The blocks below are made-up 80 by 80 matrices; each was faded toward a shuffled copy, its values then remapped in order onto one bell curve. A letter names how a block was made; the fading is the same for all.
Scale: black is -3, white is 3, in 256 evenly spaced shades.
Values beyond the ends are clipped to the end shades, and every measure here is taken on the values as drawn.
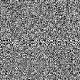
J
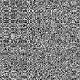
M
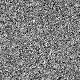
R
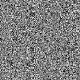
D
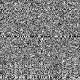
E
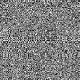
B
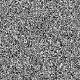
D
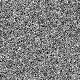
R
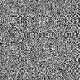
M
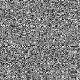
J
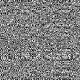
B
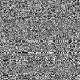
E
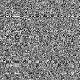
J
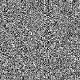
D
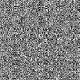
B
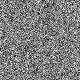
R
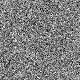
R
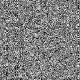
D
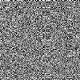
B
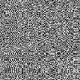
M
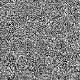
D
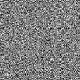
M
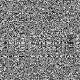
E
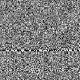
E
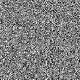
D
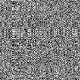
M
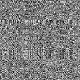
M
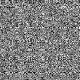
J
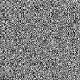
M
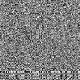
B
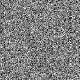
D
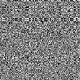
B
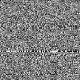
J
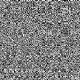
J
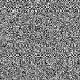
B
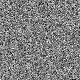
R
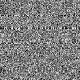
J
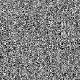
D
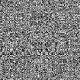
B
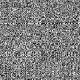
B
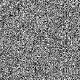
D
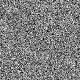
R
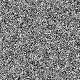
R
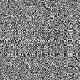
B
